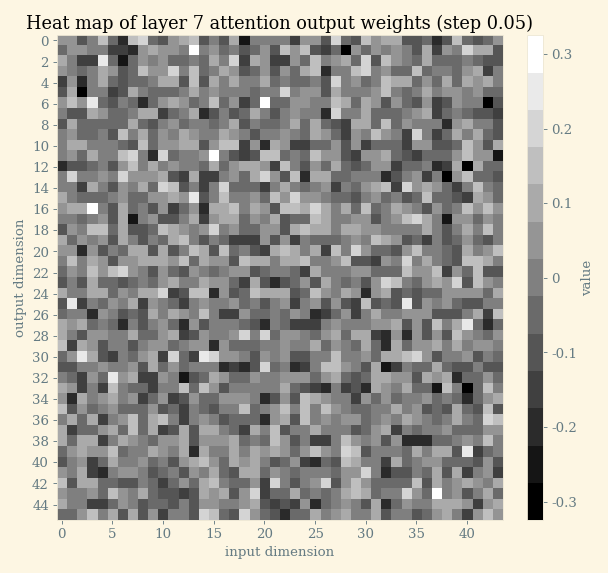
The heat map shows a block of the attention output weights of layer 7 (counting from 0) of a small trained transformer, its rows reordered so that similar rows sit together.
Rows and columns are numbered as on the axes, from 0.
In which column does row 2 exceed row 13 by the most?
32
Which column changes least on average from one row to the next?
27
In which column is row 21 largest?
34
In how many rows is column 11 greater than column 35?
22
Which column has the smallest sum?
38
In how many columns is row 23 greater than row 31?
22
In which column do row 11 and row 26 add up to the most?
15
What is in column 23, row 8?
0.1
